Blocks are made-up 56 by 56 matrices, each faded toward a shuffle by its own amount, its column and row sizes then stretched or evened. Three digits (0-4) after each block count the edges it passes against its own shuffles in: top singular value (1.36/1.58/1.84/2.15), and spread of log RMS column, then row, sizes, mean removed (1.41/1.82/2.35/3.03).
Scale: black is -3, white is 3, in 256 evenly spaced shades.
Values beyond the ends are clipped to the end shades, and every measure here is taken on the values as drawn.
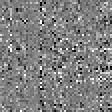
2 3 2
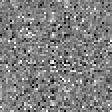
3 1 1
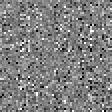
1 2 1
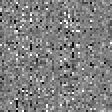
1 3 1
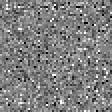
1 2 0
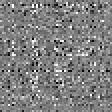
3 3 4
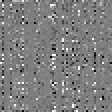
3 4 2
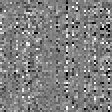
2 4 1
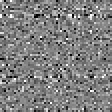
3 0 3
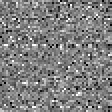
3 0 2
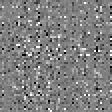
0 3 2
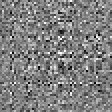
4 3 2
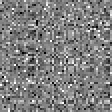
4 0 0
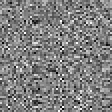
4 2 1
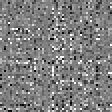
3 3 2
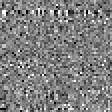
3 0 2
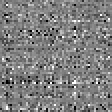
2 2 4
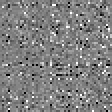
1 3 2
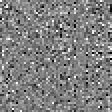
1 3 0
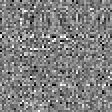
3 2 2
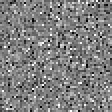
0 1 0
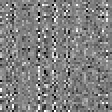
4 4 1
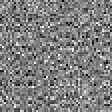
4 0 1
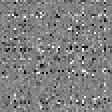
2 2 2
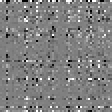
2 3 4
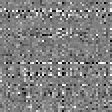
4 2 4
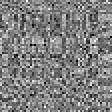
4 1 0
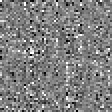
3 3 1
